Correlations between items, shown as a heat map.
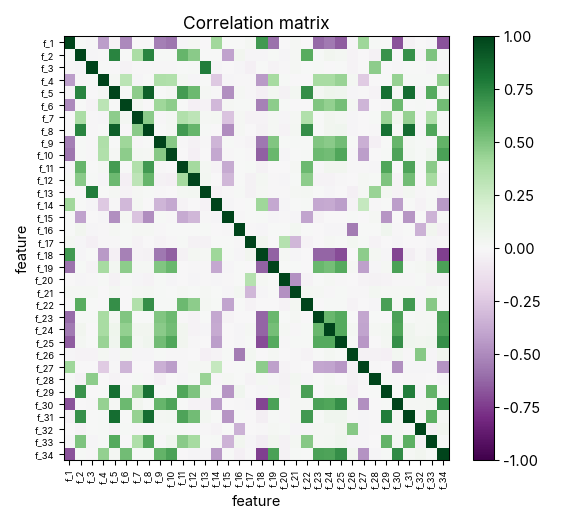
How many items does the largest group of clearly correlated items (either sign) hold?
14
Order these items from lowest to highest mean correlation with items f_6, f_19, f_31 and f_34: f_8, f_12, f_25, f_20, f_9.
f_20, f_12, f_8, f_9, f_25
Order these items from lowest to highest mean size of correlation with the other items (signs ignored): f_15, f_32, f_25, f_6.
f_32, f_15, f_6, f_25
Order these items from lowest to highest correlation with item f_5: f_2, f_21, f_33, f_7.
f_21, f_7, f_33, f_2
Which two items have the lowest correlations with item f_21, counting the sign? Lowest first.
f_20, f_17
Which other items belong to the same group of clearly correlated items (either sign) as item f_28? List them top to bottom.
f_3, f_13
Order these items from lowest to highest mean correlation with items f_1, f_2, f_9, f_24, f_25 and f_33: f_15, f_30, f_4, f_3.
f_15, f_3, f_4, f_30
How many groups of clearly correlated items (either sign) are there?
5
